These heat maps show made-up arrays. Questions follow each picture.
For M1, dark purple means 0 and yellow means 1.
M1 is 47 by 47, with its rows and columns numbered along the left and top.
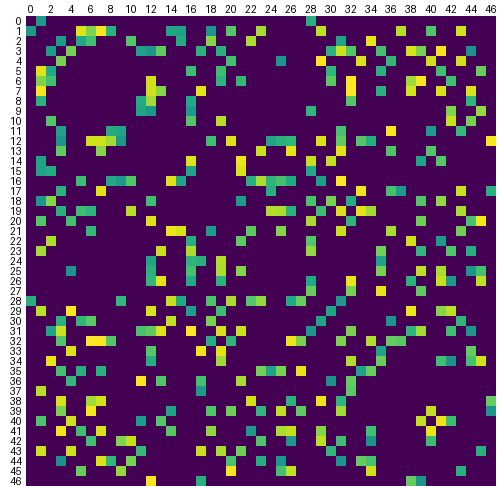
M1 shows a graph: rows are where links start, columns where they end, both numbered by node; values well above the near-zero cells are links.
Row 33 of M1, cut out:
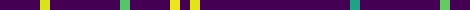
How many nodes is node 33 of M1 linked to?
6
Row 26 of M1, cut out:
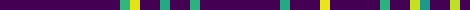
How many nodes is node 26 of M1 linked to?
10
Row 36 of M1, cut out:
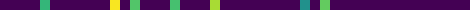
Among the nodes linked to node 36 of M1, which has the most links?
node 32
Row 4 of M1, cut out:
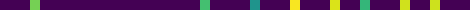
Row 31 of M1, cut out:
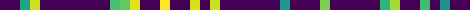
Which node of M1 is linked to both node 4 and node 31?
node 3
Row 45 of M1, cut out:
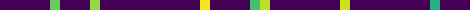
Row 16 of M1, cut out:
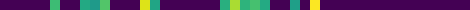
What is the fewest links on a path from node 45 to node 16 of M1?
2
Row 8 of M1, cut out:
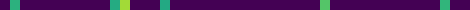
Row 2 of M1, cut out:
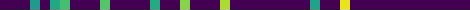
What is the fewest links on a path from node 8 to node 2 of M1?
3
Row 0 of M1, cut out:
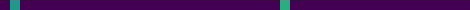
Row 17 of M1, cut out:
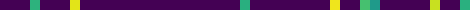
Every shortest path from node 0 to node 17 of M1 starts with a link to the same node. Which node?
node 1
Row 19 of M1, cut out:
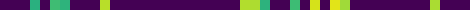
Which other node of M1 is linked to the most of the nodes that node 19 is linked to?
node 12
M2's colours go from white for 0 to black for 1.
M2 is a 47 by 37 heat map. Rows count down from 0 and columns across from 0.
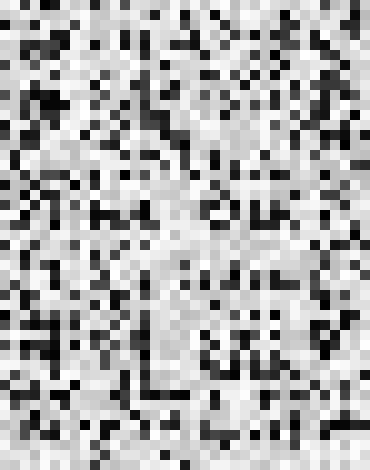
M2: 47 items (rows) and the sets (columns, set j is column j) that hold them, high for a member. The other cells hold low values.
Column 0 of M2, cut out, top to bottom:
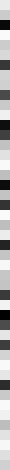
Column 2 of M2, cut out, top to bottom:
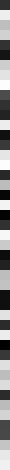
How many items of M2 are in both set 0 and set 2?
5
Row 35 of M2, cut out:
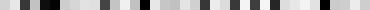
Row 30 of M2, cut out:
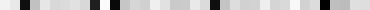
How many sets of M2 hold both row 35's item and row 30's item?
2
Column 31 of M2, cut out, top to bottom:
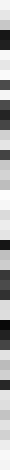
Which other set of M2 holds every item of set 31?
14
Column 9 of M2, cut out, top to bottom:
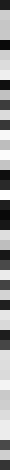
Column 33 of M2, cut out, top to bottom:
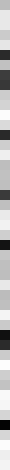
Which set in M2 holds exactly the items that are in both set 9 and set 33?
24
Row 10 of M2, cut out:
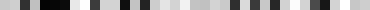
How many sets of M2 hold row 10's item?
12
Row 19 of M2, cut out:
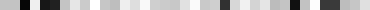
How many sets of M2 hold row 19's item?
7
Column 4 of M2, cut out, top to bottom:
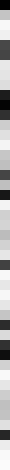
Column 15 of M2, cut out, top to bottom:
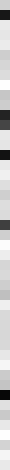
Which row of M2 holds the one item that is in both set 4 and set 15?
11
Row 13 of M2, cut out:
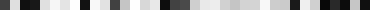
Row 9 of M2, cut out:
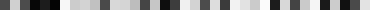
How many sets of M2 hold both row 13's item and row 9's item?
8
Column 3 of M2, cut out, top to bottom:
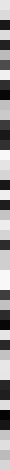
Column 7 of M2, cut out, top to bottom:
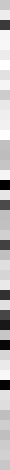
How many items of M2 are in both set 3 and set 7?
9
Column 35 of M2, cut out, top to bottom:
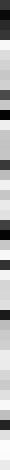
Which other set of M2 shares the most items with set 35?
5
